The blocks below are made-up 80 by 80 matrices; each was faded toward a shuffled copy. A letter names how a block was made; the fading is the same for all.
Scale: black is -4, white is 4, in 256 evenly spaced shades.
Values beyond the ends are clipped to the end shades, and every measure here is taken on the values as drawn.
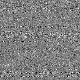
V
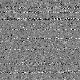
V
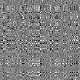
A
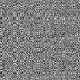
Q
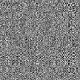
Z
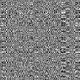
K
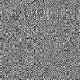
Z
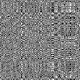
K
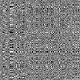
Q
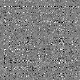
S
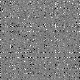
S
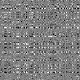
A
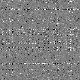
S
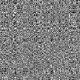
Z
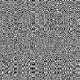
Q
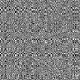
K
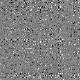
S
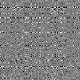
A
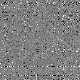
S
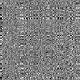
K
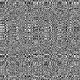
K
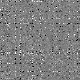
S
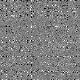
S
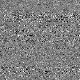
V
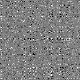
S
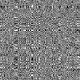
Q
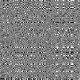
A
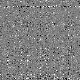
S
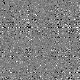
S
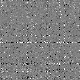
S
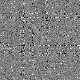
S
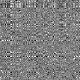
K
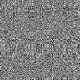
Z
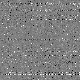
S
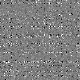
S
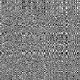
K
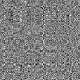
Z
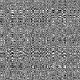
K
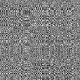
Q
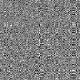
K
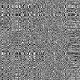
Q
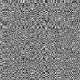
K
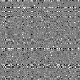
A
